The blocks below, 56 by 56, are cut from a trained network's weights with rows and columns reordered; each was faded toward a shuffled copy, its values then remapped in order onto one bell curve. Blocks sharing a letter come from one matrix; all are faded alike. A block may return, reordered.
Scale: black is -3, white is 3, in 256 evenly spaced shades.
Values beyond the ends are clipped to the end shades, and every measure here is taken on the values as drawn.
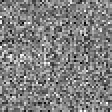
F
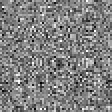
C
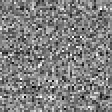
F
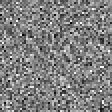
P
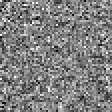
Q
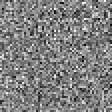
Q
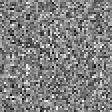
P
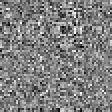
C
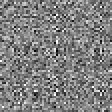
C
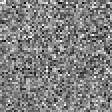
F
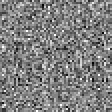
P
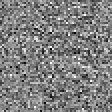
C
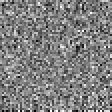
Q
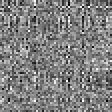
C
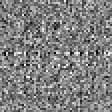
Q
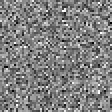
P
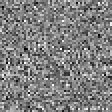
F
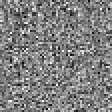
P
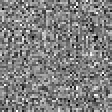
C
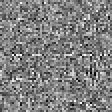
F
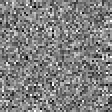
F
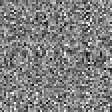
P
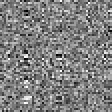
C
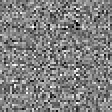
C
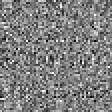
F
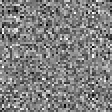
C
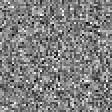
F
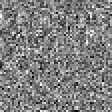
P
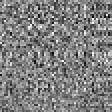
C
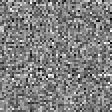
F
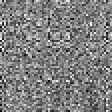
C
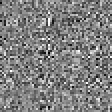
C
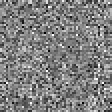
C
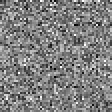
F
